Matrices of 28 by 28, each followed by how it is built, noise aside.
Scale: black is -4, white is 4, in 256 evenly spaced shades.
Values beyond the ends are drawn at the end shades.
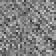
Toeplitz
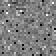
sparse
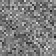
Toeplitz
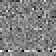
uneven rows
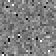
sparse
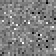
sparse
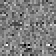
uneven rows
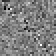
banded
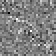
banded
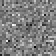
uneven rows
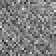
Toeplitz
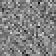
Toeplitz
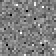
sparse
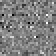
uneven rows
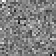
banded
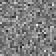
noise
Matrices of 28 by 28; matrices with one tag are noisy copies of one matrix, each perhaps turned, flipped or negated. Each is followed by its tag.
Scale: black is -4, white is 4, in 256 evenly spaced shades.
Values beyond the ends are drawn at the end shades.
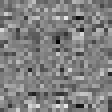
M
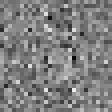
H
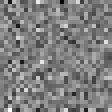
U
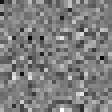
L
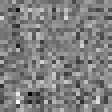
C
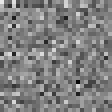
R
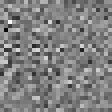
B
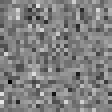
C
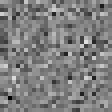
R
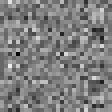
C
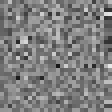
R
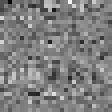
M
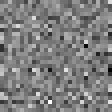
U
